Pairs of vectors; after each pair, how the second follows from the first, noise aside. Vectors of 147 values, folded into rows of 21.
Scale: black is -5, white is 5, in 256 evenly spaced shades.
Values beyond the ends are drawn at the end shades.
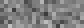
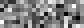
wrapped around, scaled up.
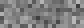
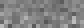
partly zeroed.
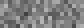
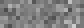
wrapped around, negated, partly zeroed.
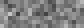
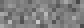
wrapped around, negated, partly zeroed.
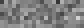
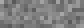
negated, shrunk.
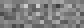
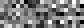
wrapped around, scaled up.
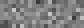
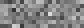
sign-scrambled.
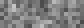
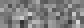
wrapped around.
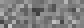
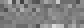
wrapped around, negated, partly zeroed.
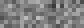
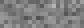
negated, shrunk.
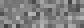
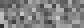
wrapped around.
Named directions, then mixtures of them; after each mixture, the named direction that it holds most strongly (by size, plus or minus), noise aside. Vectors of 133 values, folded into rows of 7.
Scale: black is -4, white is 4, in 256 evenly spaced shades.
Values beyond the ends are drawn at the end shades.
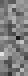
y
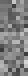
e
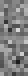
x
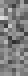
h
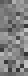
e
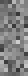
e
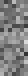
e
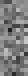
x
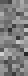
y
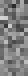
h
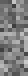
e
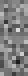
x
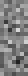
x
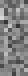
h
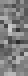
x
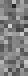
e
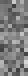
e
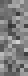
y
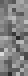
y
